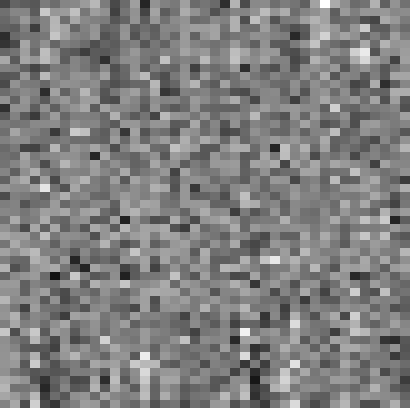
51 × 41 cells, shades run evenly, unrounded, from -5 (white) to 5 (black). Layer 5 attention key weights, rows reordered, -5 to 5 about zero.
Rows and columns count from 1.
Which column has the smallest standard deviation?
22
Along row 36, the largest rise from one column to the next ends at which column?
26
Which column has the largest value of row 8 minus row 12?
40
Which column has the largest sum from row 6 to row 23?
1
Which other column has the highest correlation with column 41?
6
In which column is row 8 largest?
11
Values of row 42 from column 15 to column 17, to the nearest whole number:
-1 0 0
